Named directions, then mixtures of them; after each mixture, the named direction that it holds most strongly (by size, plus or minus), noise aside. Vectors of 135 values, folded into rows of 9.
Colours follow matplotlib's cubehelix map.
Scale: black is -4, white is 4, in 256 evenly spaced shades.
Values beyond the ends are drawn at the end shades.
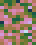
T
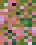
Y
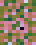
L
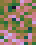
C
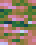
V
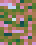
V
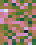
Y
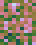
C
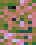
C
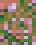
C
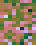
L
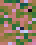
L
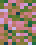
Y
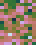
T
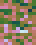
V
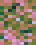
C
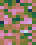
T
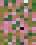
L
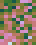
C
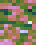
V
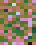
Y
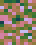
T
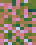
L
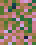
C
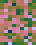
Y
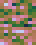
V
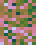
Y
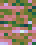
V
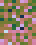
L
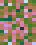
L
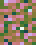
L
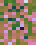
L
